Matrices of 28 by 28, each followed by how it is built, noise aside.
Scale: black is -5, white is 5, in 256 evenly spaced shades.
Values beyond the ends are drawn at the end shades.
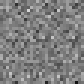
repeating columns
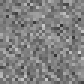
Toeplitz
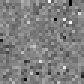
sparse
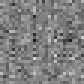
low rank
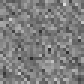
Toeplitz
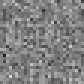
repeating columns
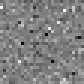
sparse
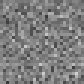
repeating columns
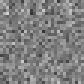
low rank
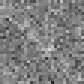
Toeplitz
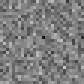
Toeplitz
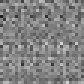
repeating columns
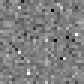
sparse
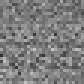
repeating columns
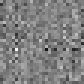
low rank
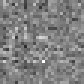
low rank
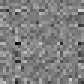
low rank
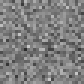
repeating columns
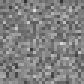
repeating columns
